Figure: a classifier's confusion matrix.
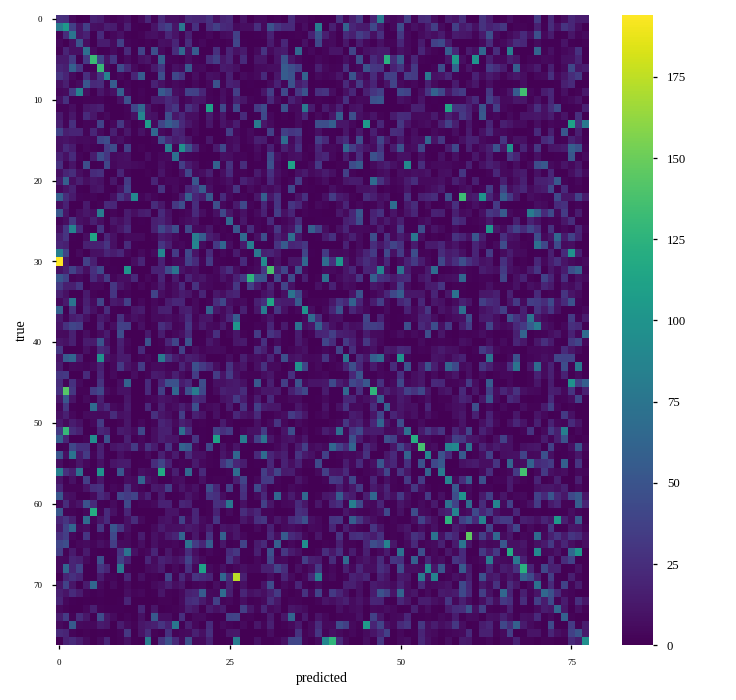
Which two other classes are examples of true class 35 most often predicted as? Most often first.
31, 2
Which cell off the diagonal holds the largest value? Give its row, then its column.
30, 0
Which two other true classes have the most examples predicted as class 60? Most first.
64, 53
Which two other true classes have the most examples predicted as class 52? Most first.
27, 67
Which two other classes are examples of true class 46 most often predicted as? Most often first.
1, 20
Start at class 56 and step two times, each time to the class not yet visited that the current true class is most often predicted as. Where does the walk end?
21
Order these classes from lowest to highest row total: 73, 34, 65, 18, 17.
73, 17, 34, 18, 65
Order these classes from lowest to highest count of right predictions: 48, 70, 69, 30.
69, 48, 70, 30
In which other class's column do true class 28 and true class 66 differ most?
76
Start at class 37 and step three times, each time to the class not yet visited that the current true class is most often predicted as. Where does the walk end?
63
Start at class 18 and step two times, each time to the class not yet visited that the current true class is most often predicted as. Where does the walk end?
58
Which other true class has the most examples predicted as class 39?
77
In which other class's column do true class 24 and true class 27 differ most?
5
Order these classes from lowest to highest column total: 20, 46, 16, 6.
16, 20, 46, 6
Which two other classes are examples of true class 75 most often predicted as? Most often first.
45, 17
